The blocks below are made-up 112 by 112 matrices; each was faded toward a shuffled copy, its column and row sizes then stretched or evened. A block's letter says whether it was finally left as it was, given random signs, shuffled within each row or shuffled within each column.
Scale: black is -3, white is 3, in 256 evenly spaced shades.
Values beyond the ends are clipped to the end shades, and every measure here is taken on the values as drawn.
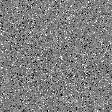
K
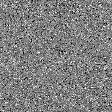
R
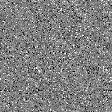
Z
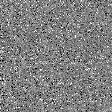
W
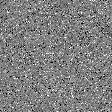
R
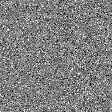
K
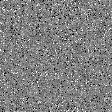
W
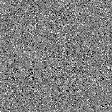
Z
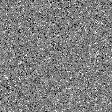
K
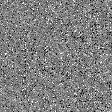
K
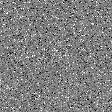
R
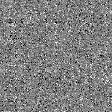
Z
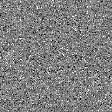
Z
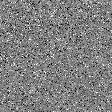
R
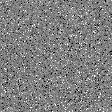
K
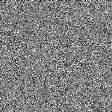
W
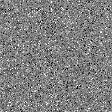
W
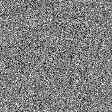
K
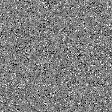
W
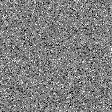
R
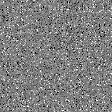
Z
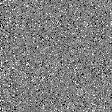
Z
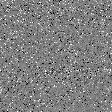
R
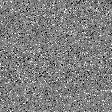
R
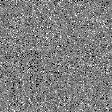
Z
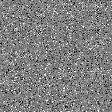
Z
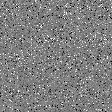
R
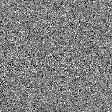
Z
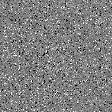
Z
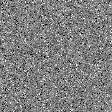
K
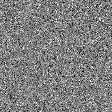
K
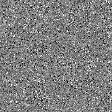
W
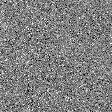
K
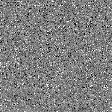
Z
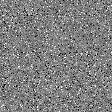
R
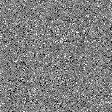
W
